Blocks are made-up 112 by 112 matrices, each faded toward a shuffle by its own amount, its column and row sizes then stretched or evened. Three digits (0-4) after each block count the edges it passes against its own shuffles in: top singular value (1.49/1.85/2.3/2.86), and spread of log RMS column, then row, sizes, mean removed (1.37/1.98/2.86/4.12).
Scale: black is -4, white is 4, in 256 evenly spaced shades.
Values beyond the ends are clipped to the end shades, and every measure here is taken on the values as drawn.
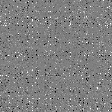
0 2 2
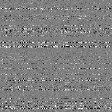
3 1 4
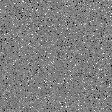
0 1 0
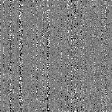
0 4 1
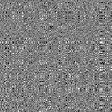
4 2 2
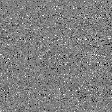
1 1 2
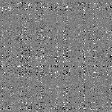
0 3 3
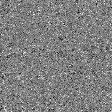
0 0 1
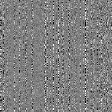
3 4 0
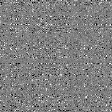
1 2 3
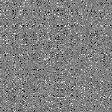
3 2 2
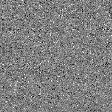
1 1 1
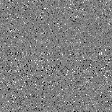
2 1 2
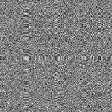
4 2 1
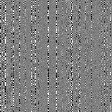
4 4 0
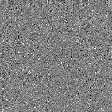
2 1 0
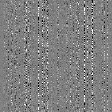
3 4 0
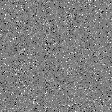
1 1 0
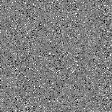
1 2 1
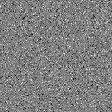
3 0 0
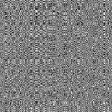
4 3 1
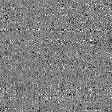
1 2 3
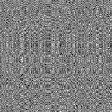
4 2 0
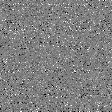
0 0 2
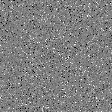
0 1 0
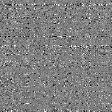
2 2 3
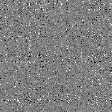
1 2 2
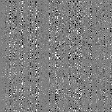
1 4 2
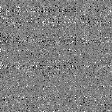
1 2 3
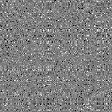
4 1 2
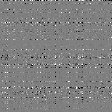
3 2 4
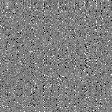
3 2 0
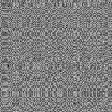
4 1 1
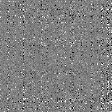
0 3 2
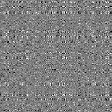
4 2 3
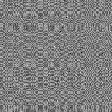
4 1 1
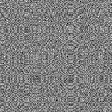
4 1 0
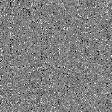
2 2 1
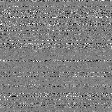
1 0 4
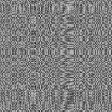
4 3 1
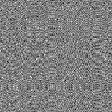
4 0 0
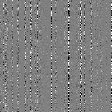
4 4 0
